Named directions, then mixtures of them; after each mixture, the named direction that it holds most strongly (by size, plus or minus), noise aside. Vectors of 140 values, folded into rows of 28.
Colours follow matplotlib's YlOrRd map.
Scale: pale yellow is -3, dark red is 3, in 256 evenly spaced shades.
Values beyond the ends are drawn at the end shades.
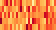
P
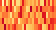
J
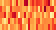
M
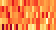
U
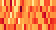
J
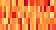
M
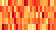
U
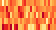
U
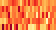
U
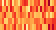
J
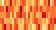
J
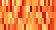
J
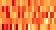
U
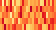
J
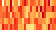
J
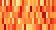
J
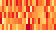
P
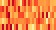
U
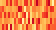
P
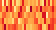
J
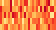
M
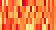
J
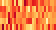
U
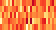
P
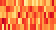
M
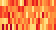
U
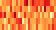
M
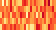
J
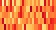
J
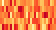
U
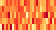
U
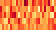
M
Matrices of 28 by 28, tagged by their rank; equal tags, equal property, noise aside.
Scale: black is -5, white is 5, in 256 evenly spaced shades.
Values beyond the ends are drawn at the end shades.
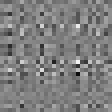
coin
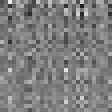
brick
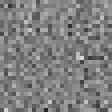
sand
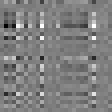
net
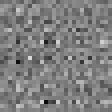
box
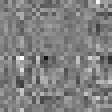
brick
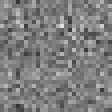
sand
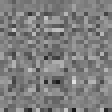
brick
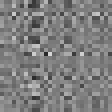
brick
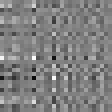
coin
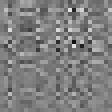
brick
